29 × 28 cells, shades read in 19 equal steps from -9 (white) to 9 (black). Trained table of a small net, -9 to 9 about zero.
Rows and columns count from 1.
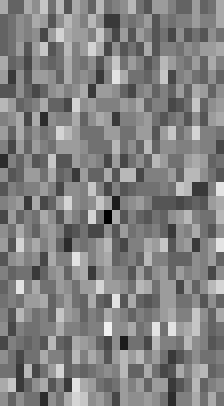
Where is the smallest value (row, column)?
24, 14
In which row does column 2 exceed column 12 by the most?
4
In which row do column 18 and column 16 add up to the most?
25
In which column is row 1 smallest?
6
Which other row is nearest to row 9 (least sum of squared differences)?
15
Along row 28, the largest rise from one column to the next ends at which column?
3
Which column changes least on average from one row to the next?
11
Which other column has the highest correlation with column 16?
1
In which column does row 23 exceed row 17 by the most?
7
